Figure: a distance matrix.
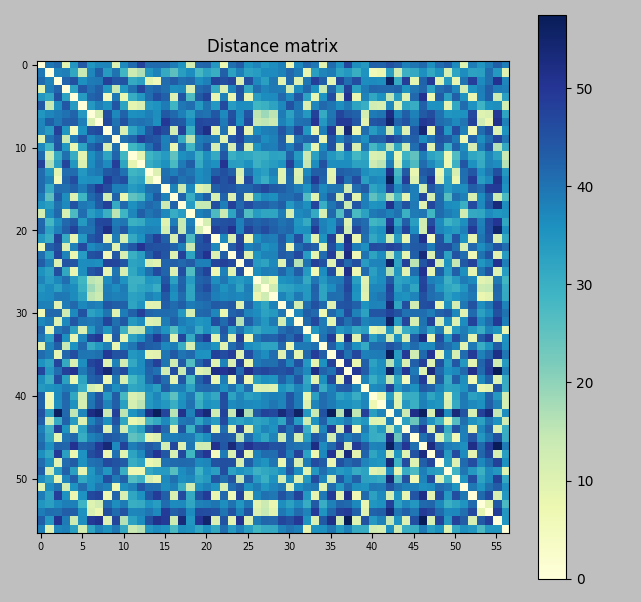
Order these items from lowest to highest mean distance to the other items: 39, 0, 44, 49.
49, 44, 39, 0
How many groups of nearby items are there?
6
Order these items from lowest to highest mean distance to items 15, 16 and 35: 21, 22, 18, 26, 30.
21, 18, 26, 30, 22
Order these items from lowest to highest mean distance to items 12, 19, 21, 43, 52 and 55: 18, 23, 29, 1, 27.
23, 1, 18, 27, 29
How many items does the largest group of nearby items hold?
15
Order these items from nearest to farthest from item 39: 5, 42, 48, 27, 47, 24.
27, 5, 24, 48, 47, 42
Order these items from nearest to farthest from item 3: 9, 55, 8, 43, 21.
9, 21, 8, 55, 43
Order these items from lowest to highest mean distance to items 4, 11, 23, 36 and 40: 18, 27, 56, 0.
56, 18, 27, 0
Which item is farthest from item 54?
42
